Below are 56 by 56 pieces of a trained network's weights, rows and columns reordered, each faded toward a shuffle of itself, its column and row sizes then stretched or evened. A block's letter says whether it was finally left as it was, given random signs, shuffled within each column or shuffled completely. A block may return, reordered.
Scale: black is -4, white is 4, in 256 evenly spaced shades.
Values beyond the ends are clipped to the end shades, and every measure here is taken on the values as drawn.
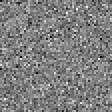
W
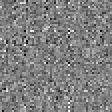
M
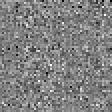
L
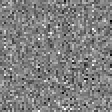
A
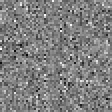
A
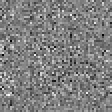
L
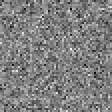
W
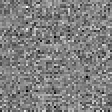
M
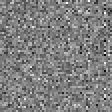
L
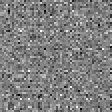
M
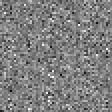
A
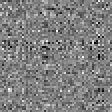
M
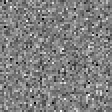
A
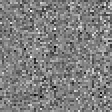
A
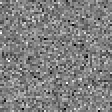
W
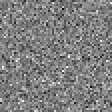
W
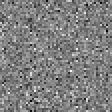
A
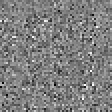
L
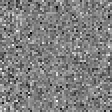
A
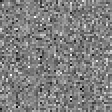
A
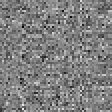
M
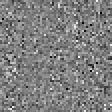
A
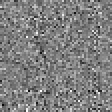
L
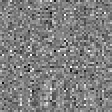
M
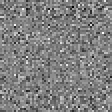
M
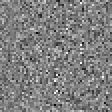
A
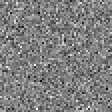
W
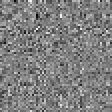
M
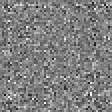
L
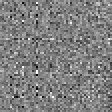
L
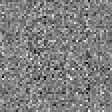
L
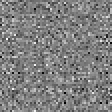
M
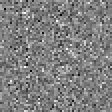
A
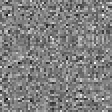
M
